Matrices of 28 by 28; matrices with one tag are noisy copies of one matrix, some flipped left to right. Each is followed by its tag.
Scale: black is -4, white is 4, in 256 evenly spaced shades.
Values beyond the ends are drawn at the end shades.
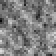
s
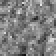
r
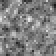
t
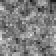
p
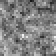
p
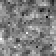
p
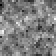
t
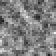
s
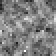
t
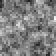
t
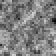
s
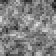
t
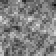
t
